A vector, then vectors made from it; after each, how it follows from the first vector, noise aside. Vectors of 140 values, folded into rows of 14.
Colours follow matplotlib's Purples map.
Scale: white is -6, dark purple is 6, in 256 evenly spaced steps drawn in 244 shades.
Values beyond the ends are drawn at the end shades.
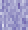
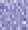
sign-scrambled.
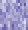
reversed, negated.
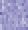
negated, partly zeroed.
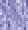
reversed.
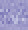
negated, partly zeroed.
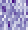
reversed, scaled up.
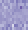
wrapped around, negated, partly zeroed.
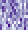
reversed, scaled up.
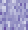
reversed, negated.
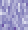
sign-scrambled.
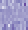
reversed, negated, partly zeroed.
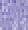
negated, partly zeroed.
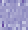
negated, partly zeroed.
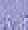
reversed, negated, partly zeroed.
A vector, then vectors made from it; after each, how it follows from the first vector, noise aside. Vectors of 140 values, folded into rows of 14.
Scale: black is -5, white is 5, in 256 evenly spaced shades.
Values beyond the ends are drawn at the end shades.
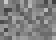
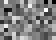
scaled up.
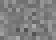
wrapped around, shrunk.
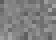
reversed, negated, shrunk.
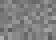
reversed, negated, shrunk.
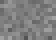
reversed, negated, shrunk.
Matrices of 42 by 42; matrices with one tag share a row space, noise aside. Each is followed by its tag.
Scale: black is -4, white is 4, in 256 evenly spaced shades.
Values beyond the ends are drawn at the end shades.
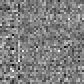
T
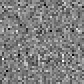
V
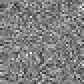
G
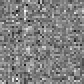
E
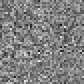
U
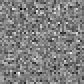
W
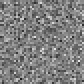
G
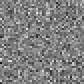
V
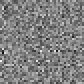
V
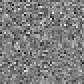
U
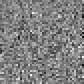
G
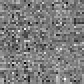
E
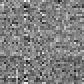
E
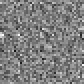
G
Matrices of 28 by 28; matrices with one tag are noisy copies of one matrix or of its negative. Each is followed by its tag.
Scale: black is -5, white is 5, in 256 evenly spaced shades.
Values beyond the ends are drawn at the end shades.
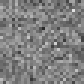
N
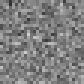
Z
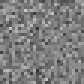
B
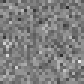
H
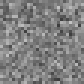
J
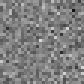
J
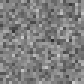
Z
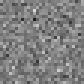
H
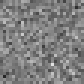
N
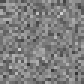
H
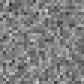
H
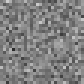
H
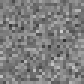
H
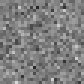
N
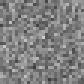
J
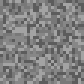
Z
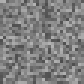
Z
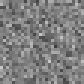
Z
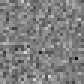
B
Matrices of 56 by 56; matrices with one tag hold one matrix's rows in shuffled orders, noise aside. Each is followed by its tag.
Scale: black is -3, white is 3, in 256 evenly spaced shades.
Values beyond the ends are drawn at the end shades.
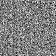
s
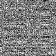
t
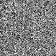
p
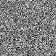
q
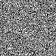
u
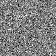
u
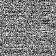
t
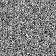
s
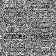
t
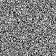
q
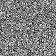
q
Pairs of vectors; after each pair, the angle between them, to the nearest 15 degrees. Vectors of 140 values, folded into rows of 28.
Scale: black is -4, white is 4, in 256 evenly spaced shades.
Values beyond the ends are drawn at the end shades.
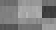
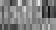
45 degrees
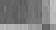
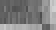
15 degrees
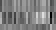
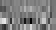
75 degrees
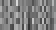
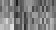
135 degrees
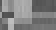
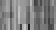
60 degrees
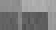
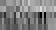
45 degrees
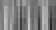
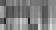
135 degrees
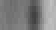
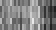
135 degrees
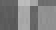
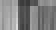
165 degrees
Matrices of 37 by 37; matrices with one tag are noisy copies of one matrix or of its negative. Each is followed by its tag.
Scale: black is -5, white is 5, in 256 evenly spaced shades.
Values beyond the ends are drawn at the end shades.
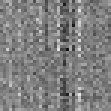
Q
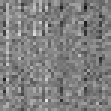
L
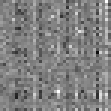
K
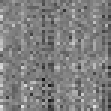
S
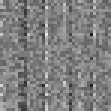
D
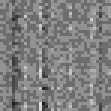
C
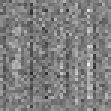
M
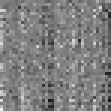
S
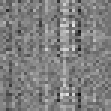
Q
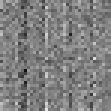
D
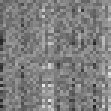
S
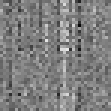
Q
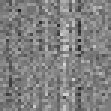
Q
